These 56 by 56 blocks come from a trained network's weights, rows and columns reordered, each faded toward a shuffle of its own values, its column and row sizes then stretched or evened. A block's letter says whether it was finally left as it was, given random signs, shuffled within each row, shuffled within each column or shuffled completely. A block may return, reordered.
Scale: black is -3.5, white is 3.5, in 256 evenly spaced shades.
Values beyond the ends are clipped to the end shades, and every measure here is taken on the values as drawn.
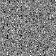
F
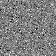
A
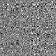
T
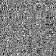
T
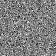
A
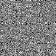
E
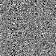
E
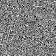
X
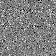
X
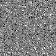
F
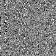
F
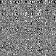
T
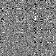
E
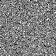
A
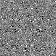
X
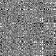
T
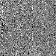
F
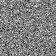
A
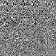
T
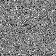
X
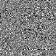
E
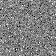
A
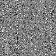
F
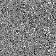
F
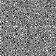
E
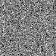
F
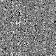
F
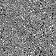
F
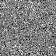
X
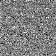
X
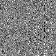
F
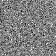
A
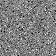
A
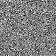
X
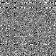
E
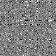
E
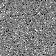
A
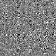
T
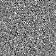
F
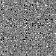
E
